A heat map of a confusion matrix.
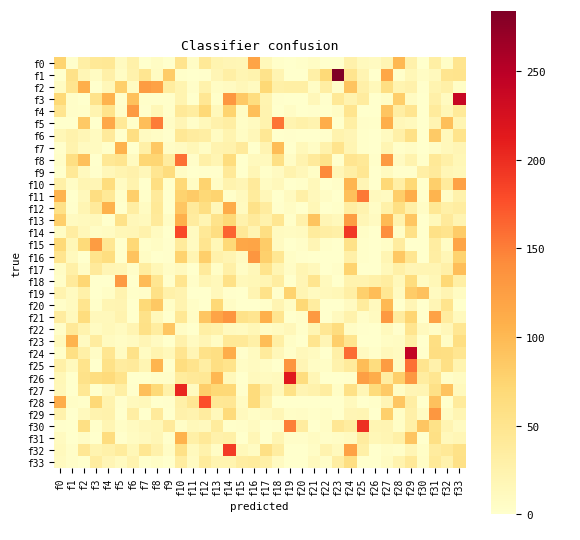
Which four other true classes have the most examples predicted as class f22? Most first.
f9, f5, f1, f8
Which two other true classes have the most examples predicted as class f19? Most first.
f26, f30
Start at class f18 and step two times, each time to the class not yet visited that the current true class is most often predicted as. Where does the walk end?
f8
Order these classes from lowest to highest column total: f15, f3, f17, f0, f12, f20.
f20, f15, f3, f0, f17, f12
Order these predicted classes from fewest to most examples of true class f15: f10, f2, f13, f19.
f19, f13, f10, f2
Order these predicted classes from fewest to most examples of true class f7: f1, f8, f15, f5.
f1, f15, f8, f5
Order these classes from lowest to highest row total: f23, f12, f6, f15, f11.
f6, f23, f12, f15, f11
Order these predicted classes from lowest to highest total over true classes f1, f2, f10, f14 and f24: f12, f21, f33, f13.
f21, f13, f12, f33
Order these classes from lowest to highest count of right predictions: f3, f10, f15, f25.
f3, f10, f25, f15
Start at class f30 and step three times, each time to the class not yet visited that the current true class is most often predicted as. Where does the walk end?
f31
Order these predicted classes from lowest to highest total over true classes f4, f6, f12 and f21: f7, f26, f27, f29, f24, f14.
f26, f7, f24, f29, f27, f14
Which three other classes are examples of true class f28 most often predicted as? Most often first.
f12, f0, f31
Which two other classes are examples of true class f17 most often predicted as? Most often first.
f33, f24
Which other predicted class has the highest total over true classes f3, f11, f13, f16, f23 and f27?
f10
